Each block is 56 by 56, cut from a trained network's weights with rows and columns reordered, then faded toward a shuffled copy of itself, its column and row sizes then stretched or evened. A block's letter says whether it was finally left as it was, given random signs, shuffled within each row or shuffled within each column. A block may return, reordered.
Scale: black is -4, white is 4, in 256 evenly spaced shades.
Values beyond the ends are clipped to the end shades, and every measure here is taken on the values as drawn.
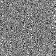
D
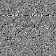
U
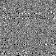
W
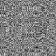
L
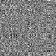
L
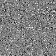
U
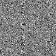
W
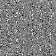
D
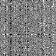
L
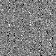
D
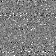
U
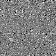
U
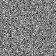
D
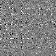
W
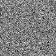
W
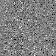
D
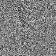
W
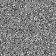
U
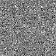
W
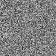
D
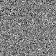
U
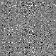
W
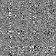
W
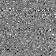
U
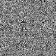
W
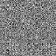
L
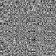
L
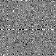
W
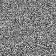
U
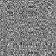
L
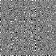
L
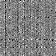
L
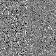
D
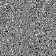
D
